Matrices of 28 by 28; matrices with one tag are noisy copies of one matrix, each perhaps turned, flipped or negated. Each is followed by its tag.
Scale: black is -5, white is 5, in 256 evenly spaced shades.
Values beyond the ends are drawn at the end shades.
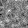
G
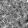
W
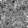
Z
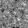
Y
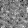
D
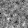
Y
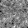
Z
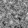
Y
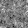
Z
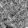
W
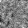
W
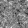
Z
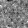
D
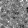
D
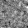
W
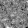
W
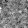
D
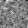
W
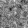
G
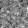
D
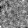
W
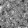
W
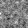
Y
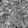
Z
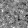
Y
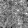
Z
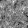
Z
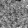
D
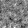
G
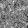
Z
